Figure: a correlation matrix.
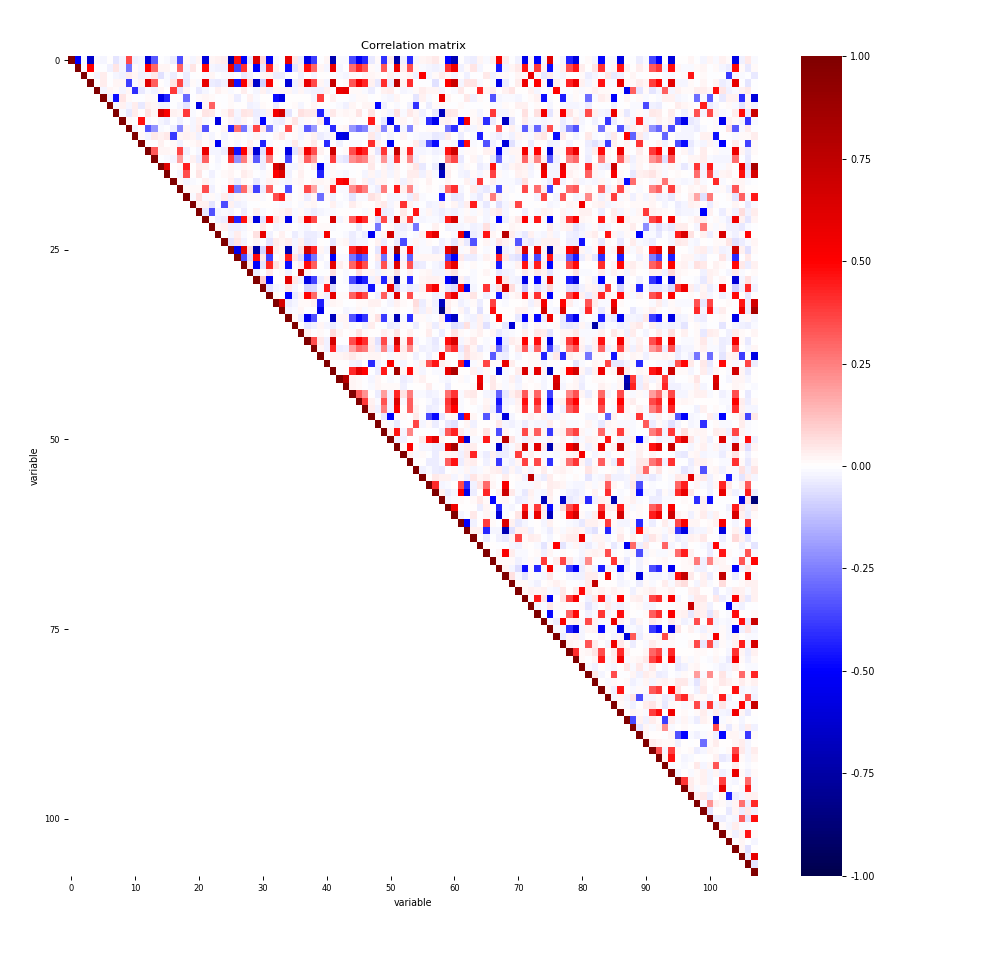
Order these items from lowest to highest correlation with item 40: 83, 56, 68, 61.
83, 56, 61, 68
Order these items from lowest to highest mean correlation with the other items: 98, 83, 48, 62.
62, 48, 98, 83
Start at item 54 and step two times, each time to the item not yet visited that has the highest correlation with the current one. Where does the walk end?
48
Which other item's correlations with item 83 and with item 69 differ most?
82
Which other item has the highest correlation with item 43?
42
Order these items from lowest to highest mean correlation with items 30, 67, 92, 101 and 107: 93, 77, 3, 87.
87, 3, 93, 77
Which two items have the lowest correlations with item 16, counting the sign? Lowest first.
87, 10
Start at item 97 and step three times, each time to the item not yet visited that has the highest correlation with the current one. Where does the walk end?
2
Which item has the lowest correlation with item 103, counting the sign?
72
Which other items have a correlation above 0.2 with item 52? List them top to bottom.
19, 63, 70, 80
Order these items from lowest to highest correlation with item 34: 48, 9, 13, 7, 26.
13, 7, 48, 9, 26
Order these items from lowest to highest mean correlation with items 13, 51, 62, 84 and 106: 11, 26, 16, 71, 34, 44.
34, 26, 11, 16, 44, 71
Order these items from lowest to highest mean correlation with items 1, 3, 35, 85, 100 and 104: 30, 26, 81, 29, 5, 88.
29, 26, 5, 30, 88, 81
